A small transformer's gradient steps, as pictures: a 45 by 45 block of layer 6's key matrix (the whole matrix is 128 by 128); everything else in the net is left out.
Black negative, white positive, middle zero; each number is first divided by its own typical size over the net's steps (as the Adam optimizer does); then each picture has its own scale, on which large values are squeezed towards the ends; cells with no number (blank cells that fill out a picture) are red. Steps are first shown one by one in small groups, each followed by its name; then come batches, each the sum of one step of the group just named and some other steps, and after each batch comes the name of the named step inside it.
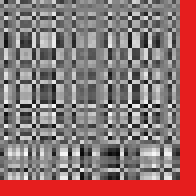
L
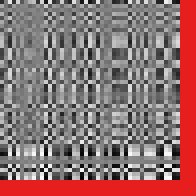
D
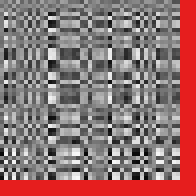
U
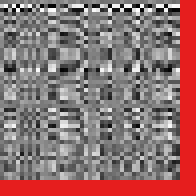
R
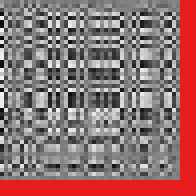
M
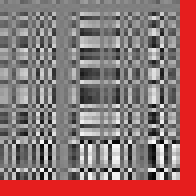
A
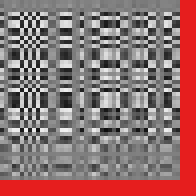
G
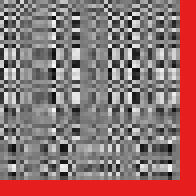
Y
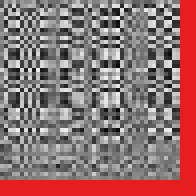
G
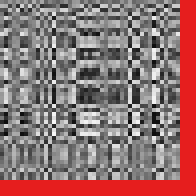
A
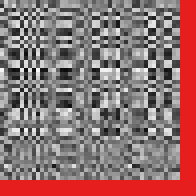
G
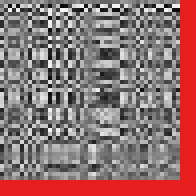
M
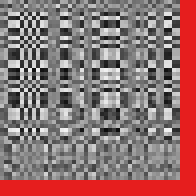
G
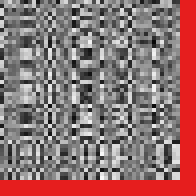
A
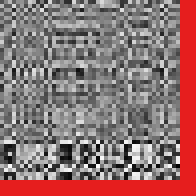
D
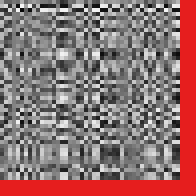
L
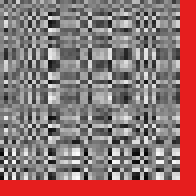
U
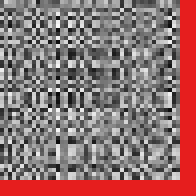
M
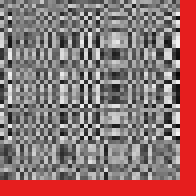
D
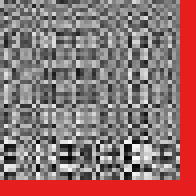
L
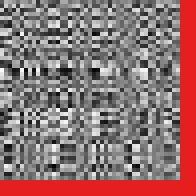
M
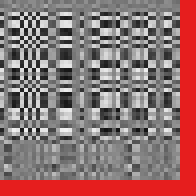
G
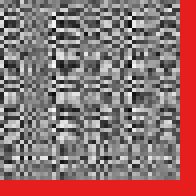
Y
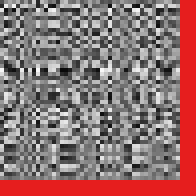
R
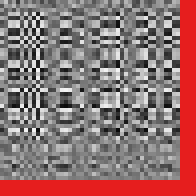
G
